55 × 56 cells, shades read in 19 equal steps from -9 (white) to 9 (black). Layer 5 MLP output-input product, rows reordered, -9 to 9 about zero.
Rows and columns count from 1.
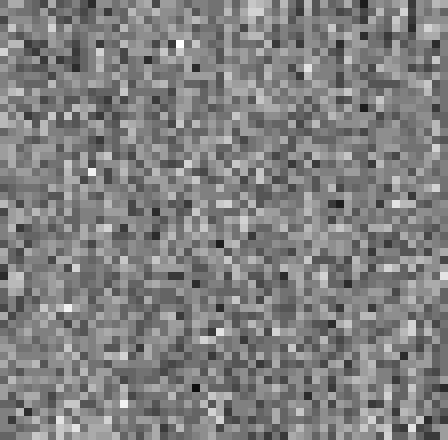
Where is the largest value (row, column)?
49, 25
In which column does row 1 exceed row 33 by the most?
20
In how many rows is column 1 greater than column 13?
30
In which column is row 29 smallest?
14
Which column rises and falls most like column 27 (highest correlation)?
11
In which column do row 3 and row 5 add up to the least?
32
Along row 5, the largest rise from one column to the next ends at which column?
46
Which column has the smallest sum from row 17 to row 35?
9
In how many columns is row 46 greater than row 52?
27
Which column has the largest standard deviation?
52
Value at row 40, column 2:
4
